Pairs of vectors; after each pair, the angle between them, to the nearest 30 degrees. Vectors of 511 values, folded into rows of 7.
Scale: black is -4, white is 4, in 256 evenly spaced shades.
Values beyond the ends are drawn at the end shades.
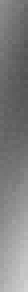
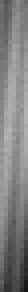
150 degrees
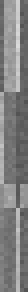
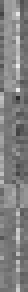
30 degrees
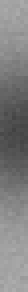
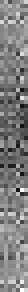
60 degrees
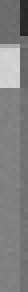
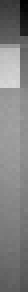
30 degrees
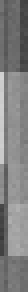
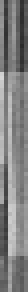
30 degrees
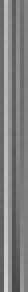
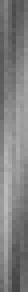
60 degrees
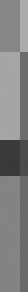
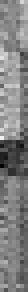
30 degrees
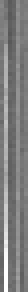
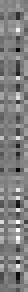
90 degrees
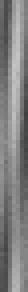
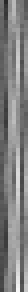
60 degrees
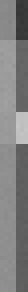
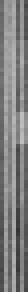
60 degrees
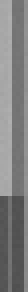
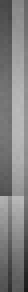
120 degrees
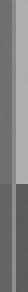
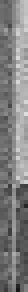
30 degrees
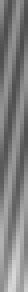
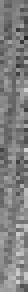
60 degrees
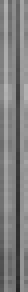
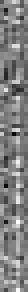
120 degrees
